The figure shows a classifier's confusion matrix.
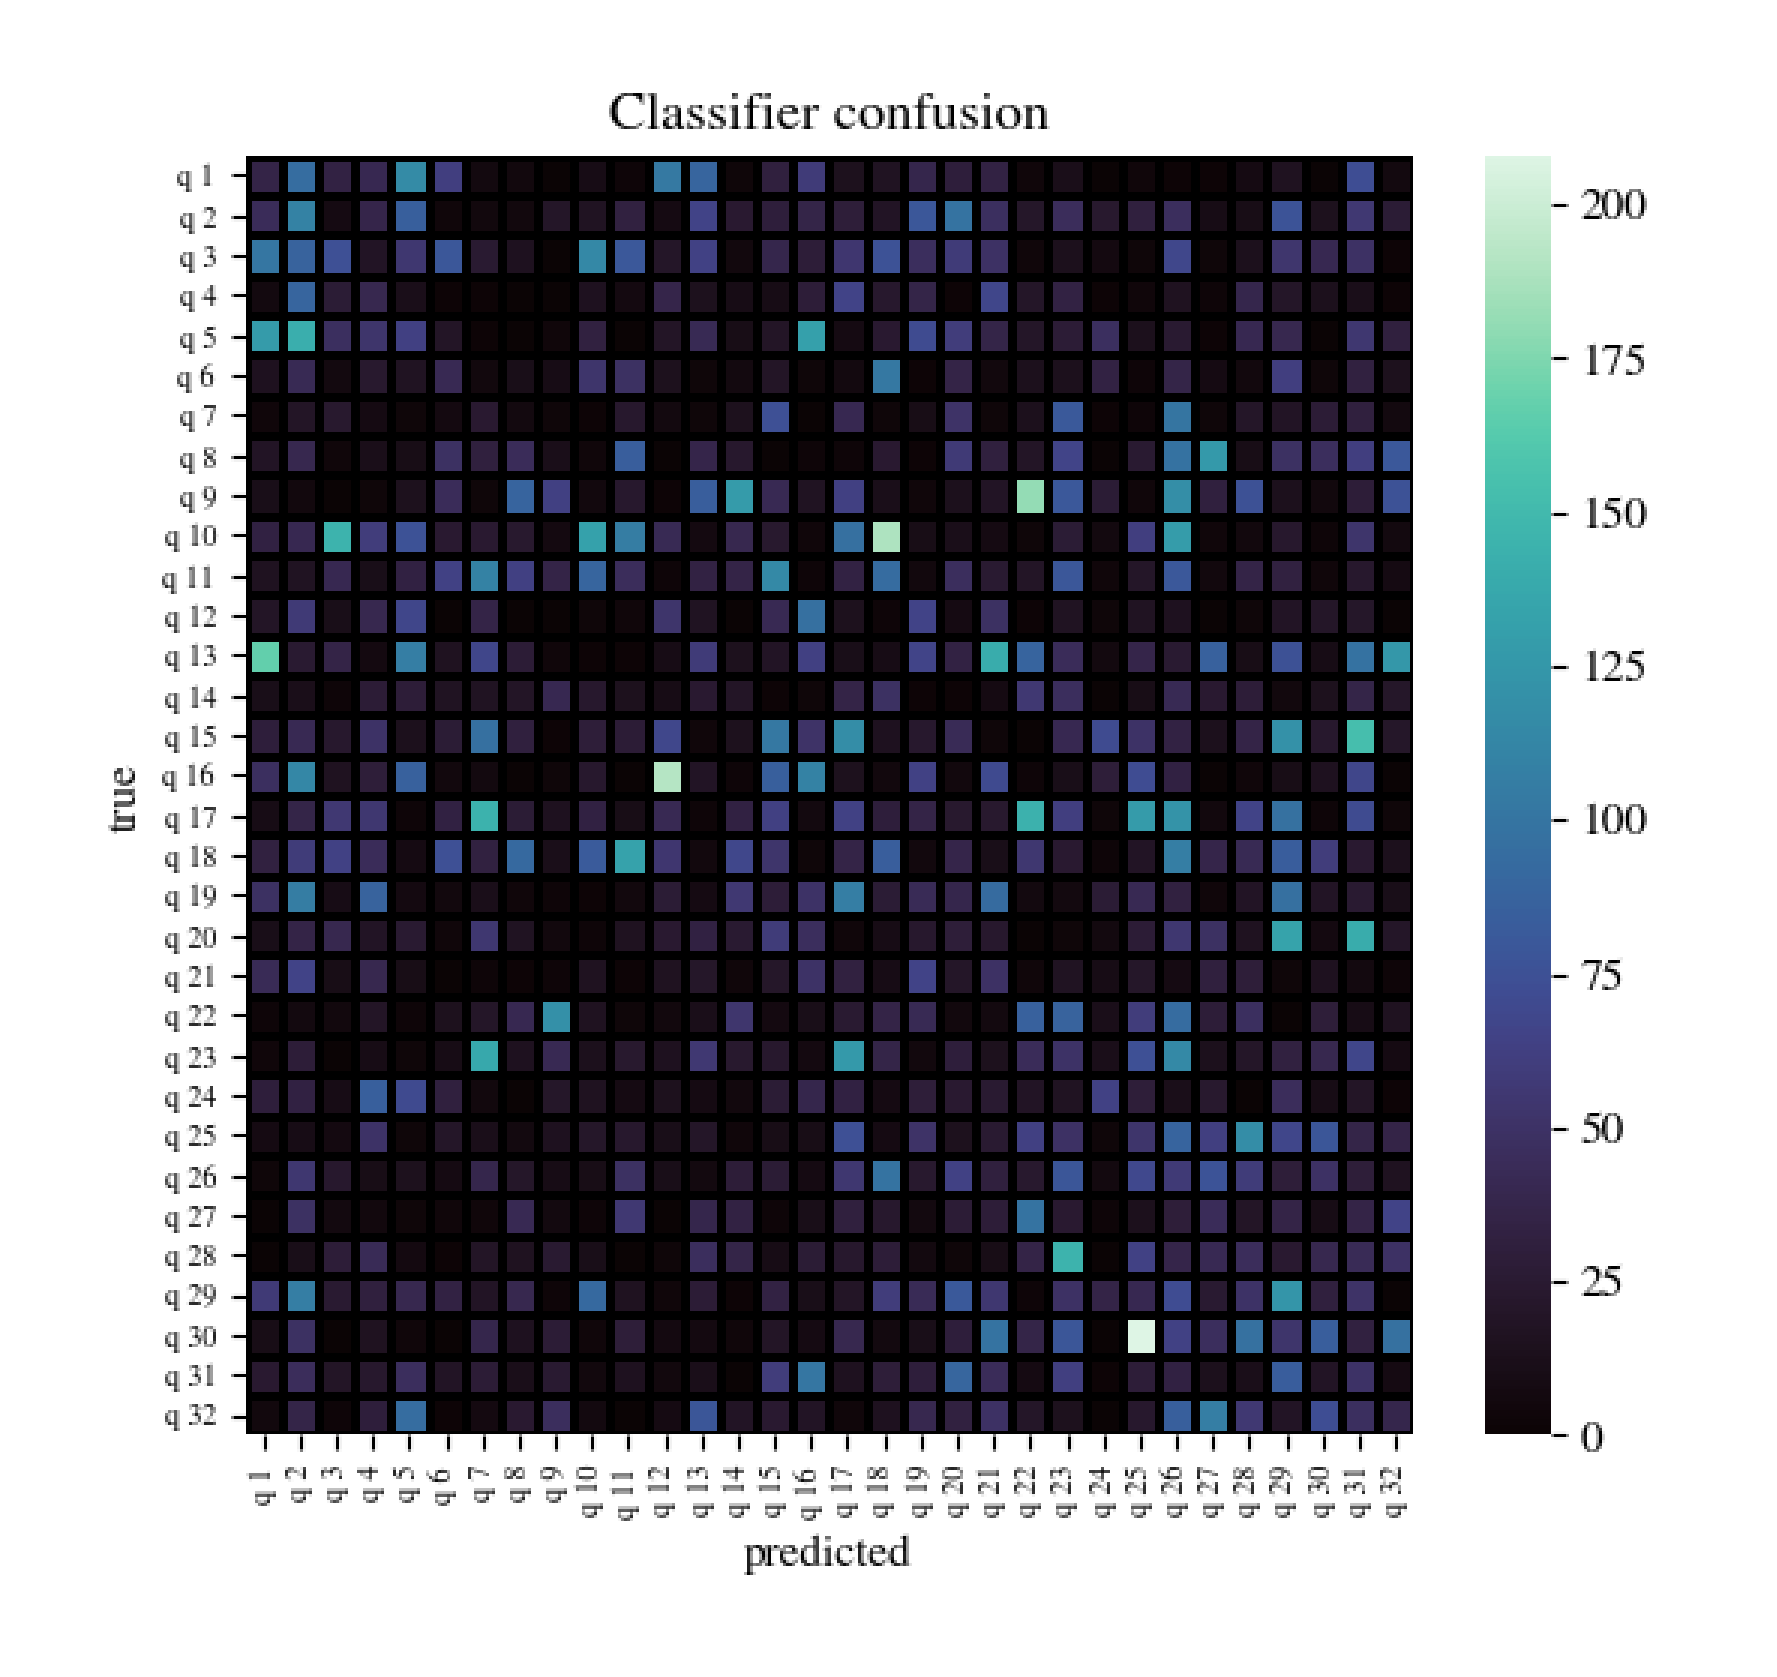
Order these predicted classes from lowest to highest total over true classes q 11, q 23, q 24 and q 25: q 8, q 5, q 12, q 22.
q 12, q 8, q 5, q 22
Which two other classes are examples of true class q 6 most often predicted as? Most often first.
q 18, q 29
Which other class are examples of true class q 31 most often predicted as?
q 16
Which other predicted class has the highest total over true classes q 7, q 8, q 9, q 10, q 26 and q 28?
q 23
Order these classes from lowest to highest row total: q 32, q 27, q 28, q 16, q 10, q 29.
q 27, q 28, q 32, q 16, q 29, q 10
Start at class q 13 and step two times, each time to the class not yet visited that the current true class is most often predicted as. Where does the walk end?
q 5
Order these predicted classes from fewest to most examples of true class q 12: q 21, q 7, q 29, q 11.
q 11, q 29, q 7, q 21
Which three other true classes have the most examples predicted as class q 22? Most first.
q 9, q 17, q 27
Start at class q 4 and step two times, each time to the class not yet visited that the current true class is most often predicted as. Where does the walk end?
q 20
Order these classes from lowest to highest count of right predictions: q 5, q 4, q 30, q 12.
q 4, q 12, q 5, q 30
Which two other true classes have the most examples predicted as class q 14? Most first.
q 9, q 18
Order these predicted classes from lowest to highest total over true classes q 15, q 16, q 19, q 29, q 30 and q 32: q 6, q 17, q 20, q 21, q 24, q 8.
q 6, q 8, q 24, q 20, q 17, q 21
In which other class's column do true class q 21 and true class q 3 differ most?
q 10
